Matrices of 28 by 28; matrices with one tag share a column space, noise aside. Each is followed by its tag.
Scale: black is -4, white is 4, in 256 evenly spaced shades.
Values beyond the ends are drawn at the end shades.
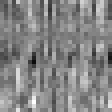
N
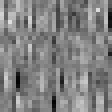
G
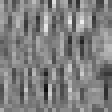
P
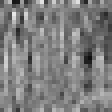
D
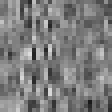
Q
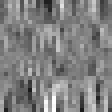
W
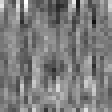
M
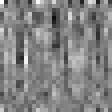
D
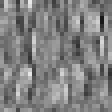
P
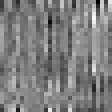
M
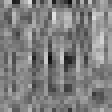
D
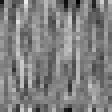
M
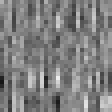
G
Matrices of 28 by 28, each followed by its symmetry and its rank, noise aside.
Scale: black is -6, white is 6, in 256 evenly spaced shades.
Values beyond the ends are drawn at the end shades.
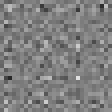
no symmetry, rank three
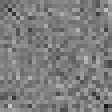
symmetric, rank six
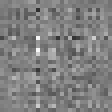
no symmetry, rank four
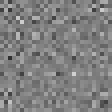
symmetric, rank three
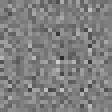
antisymmetric, rank six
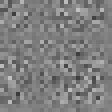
symmetric, rank six
